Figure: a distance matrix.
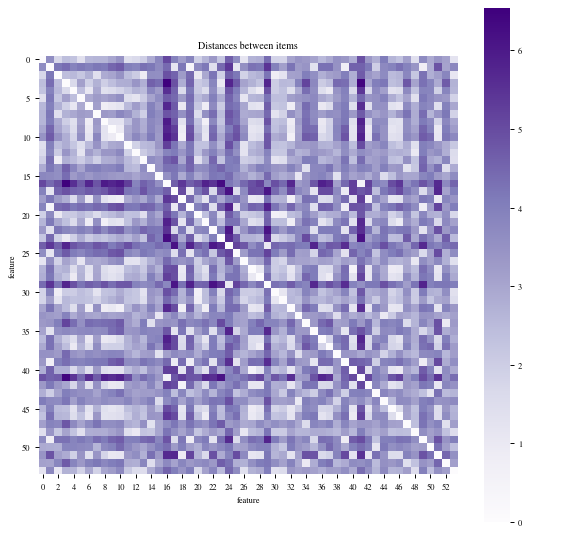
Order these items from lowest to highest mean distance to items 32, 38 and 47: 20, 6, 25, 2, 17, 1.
6, 20, 2, 25, 1, 17
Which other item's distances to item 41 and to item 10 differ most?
16
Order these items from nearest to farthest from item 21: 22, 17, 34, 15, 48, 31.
31, 48, 15, 22, 34, 17
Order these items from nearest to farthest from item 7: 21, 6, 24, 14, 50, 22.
50, 6, 21, 14, 22, 24
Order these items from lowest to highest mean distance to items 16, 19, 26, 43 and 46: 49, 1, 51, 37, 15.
1, 49, 15, 37, 51
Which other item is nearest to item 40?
27
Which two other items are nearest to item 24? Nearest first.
29, 47
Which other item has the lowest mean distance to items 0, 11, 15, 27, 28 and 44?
45
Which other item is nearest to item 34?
52
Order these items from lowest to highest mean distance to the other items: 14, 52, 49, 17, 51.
51, 52, 14, 49, 17
